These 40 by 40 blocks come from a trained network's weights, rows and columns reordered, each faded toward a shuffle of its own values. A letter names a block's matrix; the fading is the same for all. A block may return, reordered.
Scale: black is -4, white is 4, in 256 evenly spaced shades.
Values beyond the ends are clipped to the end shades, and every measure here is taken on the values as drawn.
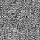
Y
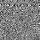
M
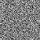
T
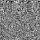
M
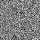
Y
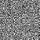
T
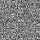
T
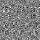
M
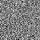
Y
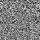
Y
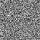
Y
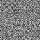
T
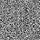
Y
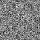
Y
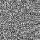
T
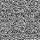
T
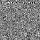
M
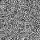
Y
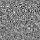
M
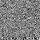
M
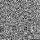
Y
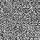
T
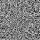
Y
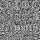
T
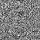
Y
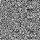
Y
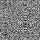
T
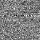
M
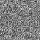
T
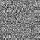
T
